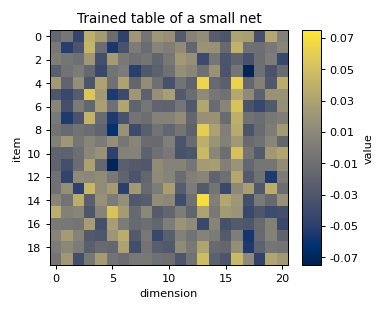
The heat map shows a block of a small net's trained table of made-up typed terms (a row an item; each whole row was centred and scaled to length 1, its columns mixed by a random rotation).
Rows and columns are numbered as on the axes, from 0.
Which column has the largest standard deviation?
5
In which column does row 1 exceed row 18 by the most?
3
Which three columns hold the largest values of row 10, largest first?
16, 13, 20
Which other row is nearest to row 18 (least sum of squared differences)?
17
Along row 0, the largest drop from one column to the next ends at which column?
18
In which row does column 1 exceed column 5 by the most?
8
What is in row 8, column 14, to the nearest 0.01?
0.03
